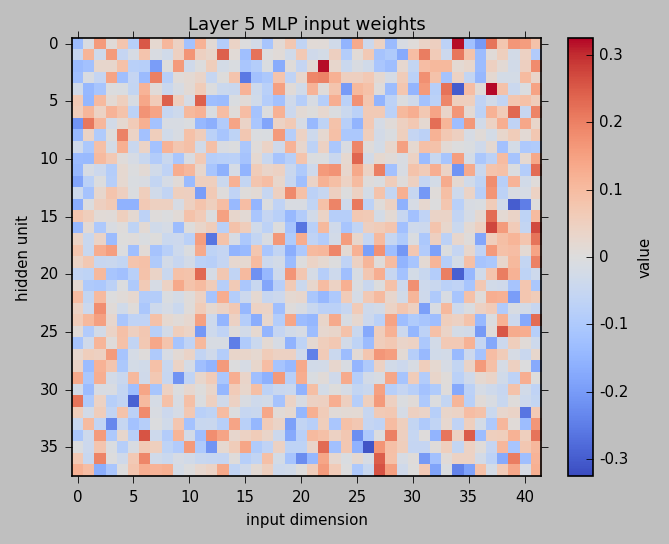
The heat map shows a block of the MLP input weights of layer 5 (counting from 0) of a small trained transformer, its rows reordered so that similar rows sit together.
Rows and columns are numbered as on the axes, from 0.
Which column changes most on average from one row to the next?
34
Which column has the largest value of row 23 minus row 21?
2
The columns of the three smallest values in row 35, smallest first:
26, 12, 25
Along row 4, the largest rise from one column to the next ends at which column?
35
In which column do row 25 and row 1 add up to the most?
38
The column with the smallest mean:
36
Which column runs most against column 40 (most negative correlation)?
17
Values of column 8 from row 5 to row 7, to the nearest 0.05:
0.25 -0.05 0
